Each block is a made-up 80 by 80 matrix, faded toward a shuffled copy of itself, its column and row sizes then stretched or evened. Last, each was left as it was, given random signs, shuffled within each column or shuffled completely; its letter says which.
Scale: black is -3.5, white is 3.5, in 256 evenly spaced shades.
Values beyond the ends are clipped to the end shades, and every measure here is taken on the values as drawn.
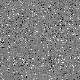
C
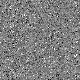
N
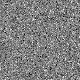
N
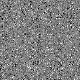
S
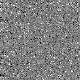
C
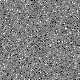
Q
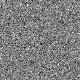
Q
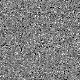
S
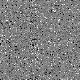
C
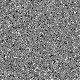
Q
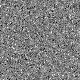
Q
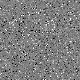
S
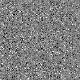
C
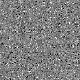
C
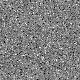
Q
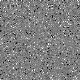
C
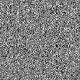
C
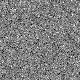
Q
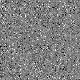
C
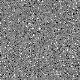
S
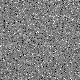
Q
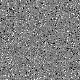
N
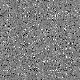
C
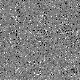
S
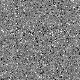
S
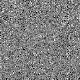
C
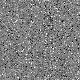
N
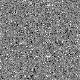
C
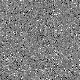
C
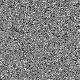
N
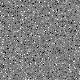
N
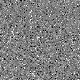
C
